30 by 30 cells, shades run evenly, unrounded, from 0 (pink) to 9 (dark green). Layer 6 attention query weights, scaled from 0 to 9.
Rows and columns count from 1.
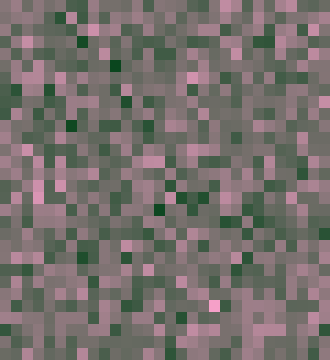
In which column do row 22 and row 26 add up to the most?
12
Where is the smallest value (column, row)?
20, 26
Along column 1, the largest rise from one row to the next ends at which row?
28
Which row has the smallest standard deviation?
29
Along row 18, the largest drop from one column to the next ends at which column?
16
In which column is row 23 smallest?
14
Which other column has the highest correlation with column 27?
21
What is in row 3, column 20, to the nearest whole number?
3
